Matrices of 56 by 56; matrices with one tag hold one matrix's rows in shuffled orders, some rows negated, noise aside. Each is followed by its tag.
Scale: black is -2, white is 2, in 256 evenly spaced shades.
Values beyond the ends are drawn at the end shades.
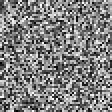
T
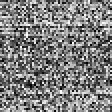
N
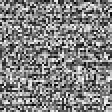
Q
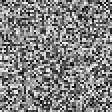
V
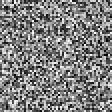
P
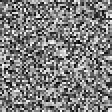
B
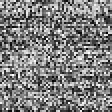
Q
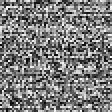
Q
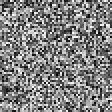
P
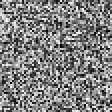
P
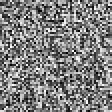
B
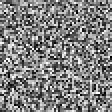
T
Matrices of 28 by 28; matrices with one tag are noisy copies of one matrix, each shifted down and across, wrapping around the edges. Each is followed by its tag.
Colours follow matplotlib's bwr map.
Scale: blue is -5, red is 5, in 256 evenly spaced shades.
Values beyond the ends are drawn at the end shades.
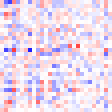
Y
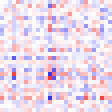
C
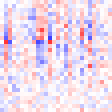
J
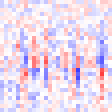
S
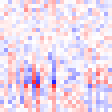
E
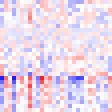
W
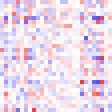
Y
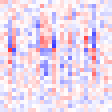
J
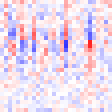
S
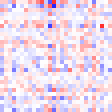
C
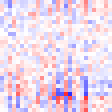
E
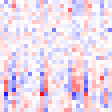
J
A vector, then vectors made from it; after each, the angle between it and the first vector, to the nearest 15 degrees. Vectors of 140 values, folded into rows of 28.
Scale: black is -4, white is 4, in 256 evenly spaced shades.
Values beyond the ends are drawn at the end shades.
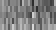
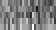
30 degrees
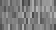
135 degrees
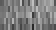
165 degrees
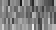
30 degrees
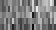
165 degrees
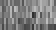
135 degrees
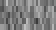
90 degrees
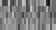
75 degrees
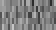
45 degrees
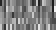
75 degrees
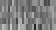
75 degrees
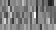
60 degrees
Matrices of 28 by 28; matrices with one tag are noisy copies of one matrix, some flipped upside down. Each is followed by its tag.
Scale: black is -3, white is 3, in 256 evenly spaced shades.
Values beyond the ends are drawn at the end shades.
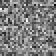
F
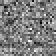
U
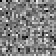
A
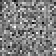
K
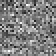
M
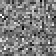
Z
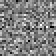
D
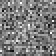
M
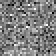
M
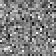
Z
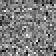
F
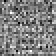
K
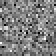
F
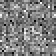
Z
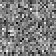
Z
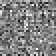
A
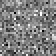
M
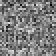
M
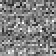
M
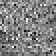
F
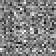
D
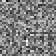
A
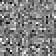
Z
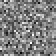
U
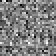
A
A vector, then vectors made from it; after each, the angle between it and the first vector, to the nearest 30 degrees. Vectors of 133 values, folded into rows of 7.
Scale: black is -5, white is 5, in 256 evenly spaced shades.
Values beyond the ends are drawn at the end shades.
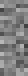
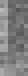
120 degrees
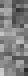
120 degrees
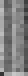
90 degrees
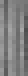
90 degrees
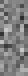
60 degrees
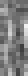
120 degrees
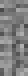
30 degrees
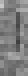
60 degrees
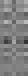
90 degrees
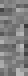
30 degrees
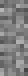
150 degrees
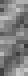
60 degrees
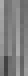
90 degrees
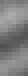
90 degrees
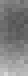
90 degrees
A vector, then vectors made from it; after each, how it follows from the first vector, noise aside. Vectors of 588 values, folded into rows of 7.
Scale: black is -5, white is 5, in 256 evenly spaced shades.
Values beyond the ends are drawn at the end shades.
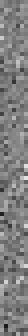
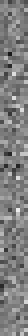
wrapped around, negated.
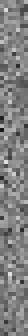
wrapped around, negated.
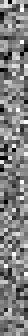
reversed, negated, scaled up.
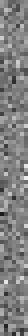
copied.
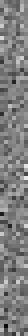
copied.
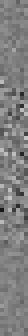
wrapped around, negated, partly zeroed.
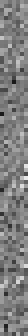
copied.
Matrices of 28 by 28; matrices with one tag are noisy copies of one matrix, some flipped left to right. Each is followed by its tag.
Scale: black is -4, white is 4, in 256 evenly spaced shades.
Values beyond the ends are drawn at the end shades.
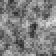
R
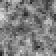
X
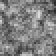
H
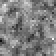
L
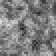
R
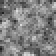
H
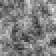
L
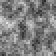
R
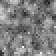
X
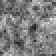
R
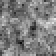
R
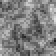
L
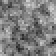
L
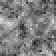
R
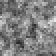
R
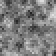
X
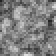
H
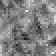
L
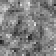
L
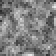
H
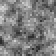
L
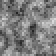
R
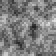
R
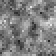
R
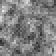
L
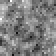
L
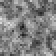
R
